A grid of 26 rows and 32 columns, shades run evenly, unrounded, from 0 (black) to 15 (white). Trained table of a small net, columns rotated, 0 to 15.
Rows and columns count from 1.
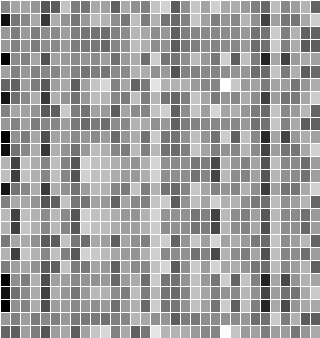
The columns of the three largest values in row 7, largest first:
23, 16, 11
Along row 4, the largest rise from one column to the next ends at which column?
28
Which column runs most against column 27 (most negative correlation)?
4
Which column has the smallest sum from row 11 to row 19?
27
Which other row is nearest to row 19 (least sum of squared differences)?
9
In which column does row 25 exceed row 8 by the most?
1
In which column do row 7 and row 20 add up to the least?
2
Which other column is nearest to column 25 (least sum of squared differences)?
21
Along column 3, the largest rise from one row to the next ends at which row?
13
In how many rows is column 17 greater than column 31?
17
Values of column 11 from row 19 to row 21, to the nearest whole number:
9 11 9
